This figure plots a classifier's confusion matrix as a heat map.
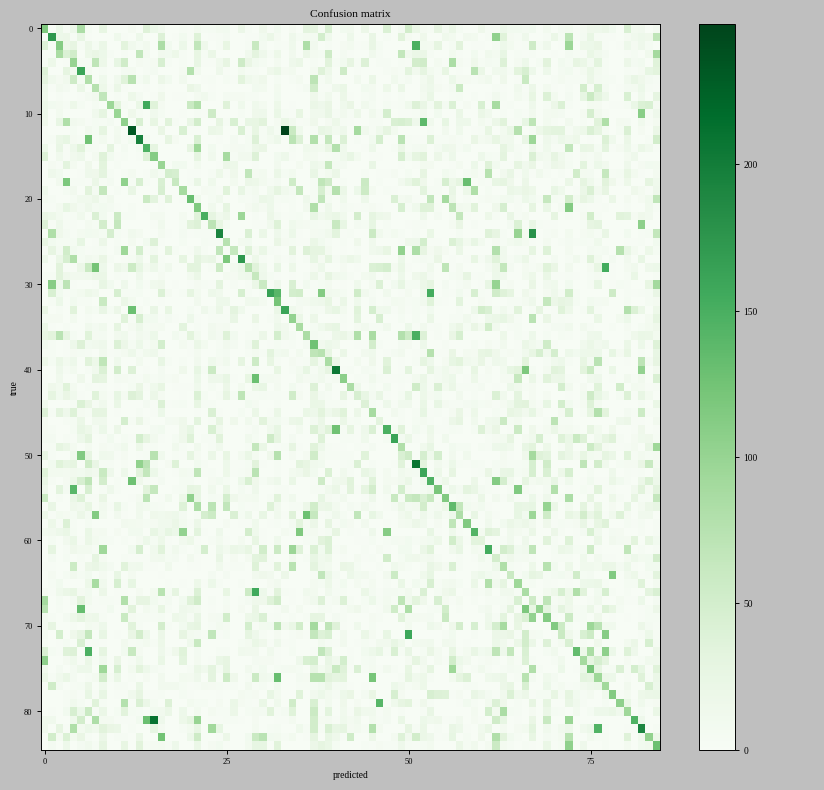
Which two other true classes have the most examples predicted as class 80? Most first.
33, 61
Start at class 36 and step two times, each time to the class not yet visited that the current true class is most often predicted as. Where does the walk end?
13
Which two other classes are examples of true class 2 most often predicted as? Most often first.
51, 72
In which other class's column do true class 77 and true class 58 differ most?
56
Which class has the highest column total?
37
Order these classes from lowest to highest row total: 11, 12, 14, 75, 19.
14, 19, 75, 11, 12
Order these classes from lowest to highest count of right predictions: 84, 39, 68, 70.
39, 68, 70, 84
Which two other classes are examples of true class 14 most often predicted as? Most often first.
21, 40
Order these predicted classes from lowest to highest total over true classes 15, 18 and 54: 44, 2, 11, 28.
28, 2, 44, 11
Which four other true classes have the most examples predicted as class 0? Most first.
74, 67, 68, 55
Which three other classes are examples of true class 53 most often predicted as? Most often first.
12, 62, 6
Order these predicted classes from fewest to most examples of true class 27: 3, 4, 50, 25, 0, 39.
50, 0, 39, 3, 4, 25
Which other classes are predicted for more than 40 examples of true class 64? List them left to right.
38, 48, 73, 78
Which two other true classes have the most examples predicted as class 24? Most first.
26, 28
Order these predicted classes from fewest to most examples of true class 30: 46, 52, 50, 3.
50, 52, 46, 3
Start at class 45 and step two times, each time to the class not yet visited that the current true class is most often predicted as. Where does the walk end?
32
